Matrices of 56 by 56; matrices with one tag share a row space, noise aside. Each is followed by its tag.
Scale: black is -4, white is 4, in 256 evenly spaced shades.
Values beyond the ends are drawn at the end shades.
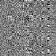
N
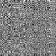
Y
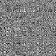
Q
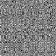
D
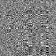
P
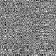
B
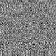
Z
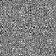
Z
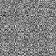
D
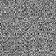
D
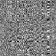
N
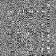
N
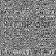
B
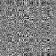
N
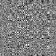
N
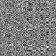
P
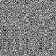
D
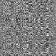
P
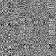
Y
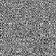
Z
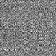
D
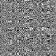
N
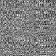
B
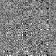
P
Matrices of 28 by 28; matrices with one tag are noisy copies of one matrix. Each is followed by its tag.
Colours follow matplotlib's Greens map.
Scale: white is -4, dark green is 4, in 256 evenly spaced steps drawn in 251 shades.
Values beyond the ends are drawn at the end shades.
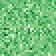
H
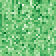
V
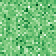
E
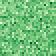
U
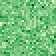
U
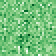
E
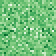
H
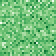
U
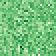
E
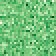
U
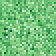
H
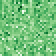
V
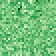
V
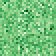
E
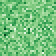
H
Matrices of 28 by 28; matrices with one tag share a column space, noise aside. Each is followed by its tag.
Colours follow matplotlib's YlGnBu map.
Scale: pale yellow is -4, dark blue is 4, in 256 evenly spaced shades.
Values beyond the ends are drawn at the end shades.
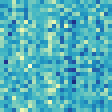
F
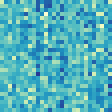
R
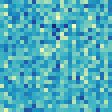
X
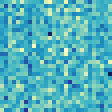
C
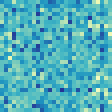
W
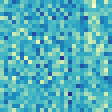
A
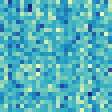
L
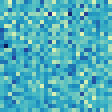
R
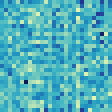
R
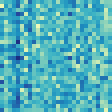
A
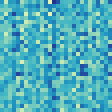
R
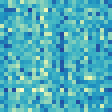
W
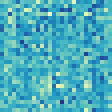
C
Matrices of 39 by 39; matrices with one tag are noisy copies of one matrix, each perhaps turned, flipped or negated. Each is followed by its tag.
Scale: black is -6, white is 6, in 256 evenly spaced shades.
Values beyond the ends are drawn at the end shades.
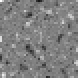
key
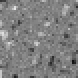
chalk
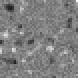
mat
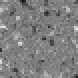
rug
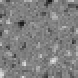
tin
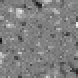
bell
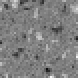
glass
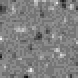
glass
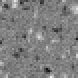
glass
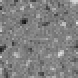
tin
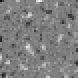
key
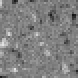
chalk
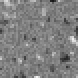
bell
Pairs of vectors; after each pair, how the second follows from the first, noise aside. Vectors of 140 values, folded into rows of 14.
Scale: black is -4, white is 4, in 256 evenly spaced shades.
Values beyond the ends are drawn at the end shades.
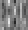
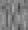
reversed, negated, shrunk.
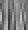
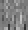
partly zeroed.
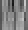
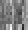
wrapped around, negated.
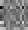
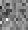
wrapped around, negated.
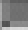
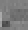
partly zeroed.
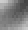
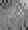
negated, partly zeroed.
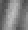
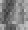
wrapped around, negated.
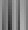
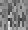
sign-scrambled.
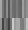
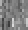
partly zeroed.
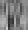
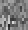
sign-scrambled.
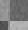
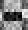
wrapped around, negated, scaled up.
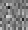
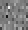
negated, partly zeroed.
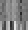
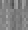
reversed, negated, shrunk.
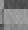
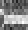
wrapped around, negated, scaled up.
